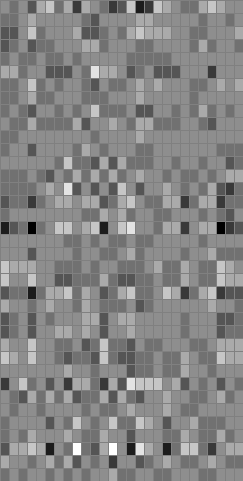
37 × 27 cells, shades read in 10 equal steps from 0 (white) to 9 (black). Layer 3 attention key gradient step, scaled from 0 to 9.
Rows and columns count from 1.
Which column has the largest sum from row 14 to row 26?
4
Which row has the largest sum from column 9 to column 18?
1
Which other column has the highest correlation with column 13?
9
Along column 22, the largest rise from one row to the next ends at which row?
36
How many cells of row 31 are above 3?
20
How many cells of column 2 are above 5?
2
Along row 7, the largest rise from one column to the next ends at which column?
5
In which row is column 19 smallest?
23
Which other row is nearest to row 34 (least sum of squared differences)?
29
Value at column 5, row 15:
4
